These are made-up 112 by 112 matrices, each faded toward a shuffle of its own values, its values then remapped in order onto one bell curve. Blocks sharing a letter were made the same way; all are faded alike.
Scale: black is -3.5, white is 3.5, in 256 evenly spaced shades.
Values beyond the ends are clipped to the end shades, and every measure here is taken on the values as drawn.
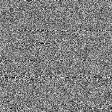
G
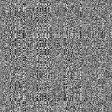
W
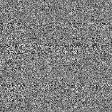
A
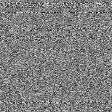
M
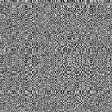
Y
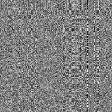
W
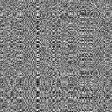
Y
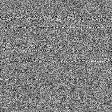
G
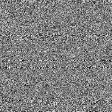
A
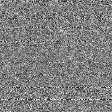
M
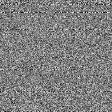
G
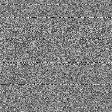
M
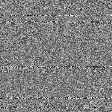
M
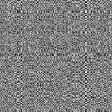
Y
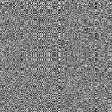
Y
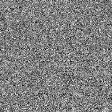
G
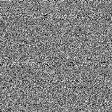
G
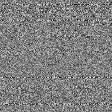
M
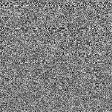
A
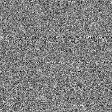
G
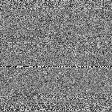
M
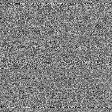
M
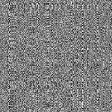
W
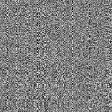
W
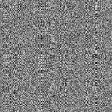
W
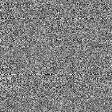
A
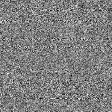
G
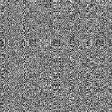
W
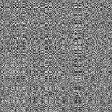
Y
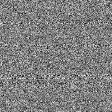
G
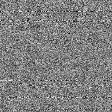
G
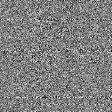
A
